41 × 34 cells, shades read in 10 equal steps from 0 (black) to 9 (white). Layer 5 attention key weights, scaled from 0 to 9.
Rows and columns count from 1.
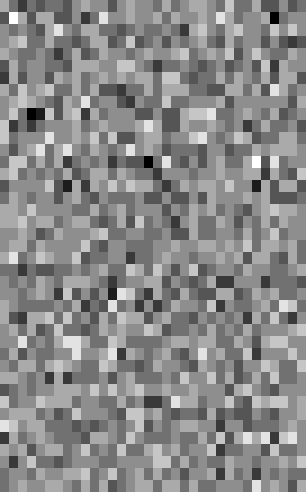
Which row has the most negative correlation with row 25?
12
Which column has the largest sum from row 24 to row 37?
15
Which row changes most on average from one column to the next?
14
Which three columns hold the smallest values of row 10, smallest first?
4, 5, 10
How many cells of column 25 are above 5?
10
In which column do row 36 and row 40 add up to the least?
25
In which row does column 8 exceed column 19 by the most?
13
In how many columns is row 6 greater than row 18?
10
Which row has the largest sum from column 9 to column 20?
33
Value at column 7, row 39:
3
